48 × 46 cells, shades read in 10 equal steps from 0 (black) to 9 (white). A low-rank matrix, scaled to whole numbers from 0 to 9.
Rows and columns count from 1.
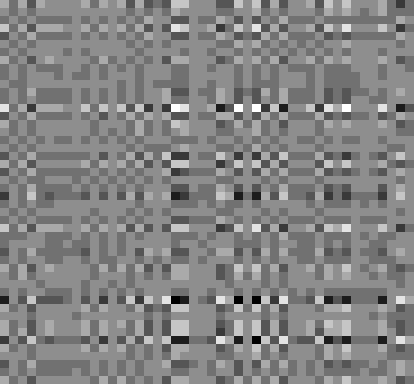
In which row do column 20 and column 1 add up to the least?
38
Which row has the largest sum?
14
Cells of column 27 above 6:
9
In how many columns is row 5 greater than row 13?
4
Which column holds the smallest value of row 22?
20
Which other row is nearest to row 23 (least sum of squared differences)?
27
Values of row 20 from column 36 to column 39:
6 3 4 2
